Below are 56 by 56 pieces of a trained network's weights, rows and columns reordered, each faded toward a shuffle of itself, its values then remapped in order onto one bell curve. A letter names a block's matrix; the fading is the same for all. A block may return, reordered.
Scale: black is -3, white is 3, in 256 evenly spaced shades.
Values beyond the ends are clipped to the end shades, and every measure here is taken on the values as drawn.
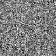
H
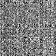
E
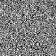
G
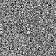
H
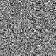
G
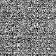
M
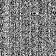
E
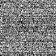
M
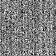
E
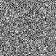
H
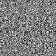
G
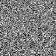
G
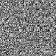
G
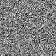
H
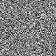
G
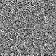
H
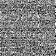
M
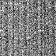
E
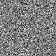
H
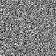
G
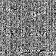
E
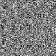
G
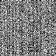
E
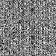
E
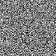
G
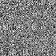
G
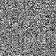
H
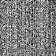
E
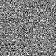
H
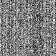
E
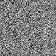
H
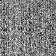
E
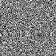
H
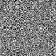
G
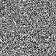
H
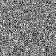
G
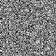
H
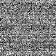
M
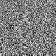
H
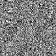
H
